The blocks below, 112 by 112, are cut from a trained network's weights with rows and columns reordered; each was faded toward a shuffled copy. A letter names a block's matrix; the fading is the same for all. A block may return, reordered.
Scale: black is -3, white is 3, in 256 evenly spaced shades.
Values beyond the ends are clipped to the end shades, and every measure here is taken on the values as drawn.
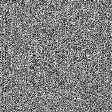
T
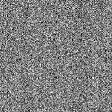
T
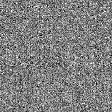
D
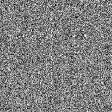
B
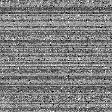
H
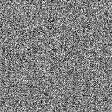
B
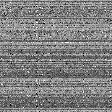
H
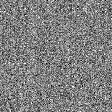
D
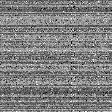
H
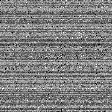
H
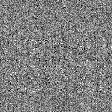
D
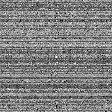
H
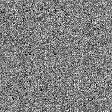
T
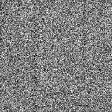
B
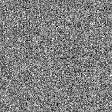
T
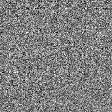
B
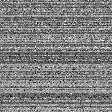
H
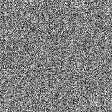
B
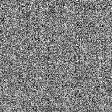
B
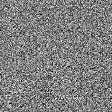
B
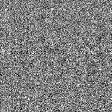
T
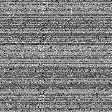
H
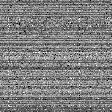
H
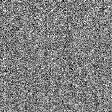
T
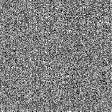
T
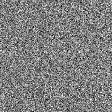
B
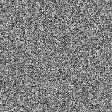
B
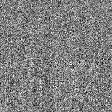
T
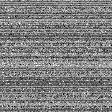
H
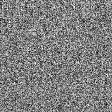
B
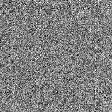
B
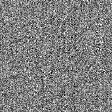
T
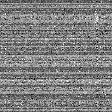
H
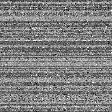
H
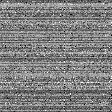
H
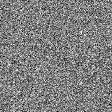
B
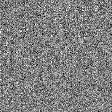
D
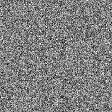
B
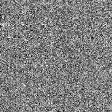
D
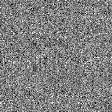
D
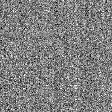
D
